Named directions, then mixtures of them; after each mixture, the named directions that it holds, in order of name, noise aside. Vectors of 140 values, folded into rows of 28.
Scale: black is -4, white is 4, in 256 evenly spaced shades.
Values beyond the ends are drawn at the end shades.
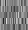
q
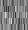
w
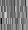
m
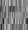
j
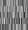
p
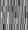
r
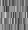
j, w.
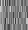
j, q.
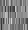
j, m, w.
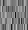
p, r, w.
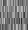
p.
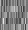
j, q, r.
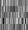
j, q, r.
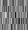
p, w.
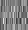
q.
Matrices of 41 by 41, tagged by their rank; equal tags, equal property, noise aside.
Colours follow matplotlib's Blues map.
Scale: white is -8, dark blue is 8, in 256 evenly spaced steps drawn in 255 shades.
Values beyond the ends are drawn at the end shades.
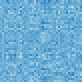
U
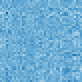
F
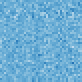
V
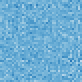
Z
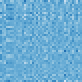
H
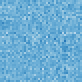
Z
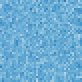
Z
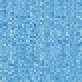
F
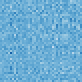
U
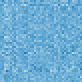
H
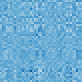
H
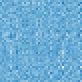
U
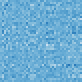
U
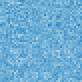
F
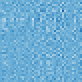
H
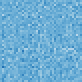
F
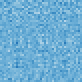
U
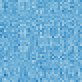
V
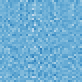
U
